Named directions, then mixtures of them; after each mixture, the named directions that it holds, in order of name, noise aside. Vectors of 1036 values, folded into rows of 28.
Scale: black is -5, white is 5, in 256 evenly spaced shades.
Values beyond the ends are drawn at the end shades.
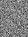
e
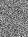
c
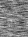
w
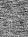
e, w.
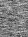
c, w.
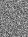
c, e.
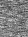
c, w.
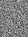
e.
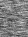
w.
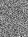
c.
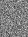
c, e.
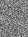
c.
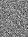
e.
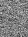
c, w.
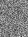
c.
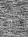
e, w.
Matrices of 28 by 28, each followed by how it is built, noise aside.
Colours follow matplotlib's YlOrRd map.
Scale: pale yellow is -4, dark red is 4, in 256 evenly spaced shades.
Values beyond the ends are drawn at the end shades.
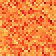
Toeplitz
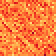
Toeplitz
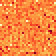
sparse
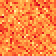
Toeplitz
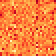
uneven columns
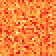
repeating rows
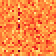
uneven columns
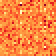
uneven columns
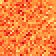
Hankel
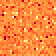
sparse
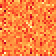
uneven columns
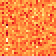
uneven columns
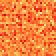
noise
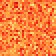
repeating rows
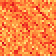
Toeplitz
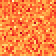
noise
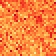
Toeplitz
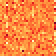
uneven columns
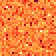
sparse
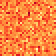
repeating rows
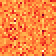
uneven columns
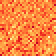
Hankel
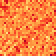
Hankel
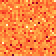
sparse
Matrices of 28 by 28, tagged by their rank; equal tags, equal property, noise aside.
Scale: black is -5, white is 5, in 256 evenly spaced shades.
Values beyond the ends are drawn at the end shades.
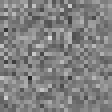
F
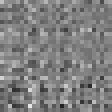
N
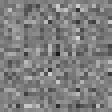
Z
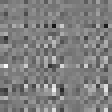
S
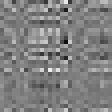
S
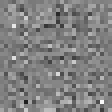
F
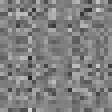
N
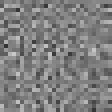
Z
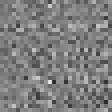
F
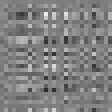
S
